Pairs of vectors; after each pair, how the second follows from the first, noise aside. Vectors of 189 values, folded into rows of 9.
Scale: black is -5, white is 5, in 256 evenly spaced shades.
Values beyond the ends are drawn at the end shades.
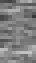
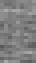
reversed, shrunk.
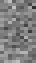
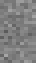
reversed, shrunk.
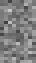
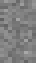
reversed, shrunk.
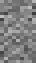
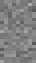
reversed, shrunk.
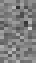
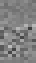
negated, partly zeroed.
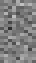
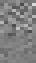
wrapped around, negated, partly zeroed.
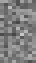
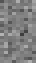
negated, partly zeroed.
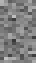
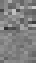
wrapped around, negated, partly zeroed.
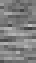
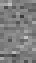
wrapped around, negated, partly zeroed.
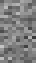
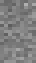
reversed, shrunk.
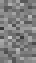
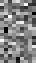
wrapped around, negated, scaled up.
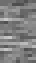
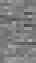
reversed, negated, shrunk.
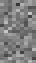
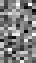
wrapped around, negated, scaled up.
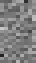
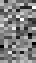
wrapped around, negated, scaled up.
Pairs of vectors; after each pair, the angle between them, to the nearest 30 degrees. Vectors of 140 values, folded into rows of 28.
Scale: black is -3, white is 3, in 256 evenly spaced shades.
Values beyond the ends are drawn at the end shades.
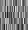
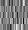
120 degrees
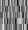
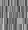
30 degrees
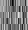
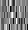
90 degrees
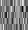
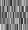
60 degrees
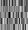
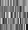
150 degrees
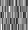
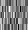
30 degrees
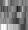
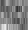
30 degrees
